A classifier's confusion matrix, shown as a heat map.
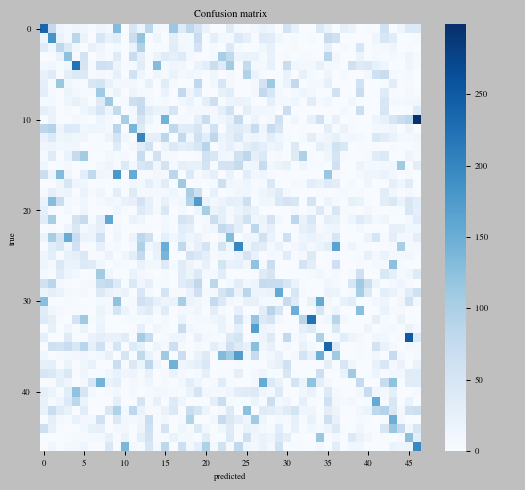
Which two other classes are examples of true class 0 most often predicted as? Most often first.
9, 16
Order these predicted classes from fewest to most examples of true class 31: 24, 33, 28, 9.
33, 24, 9, 28
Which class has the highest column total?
12
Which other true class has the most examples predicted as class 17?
30
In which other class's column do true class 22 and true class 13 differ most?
20
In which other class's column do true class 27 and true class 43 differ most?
26
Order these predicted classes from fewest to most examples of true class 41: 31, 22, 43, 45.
31, 45, 43, 22
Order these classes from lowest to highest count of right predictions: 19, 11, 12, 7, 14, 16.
14, 16, 7, 11, 19, 12
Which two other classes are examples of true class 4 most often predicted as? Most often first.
14, 23
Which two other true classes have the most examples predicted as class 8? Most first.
21, 28
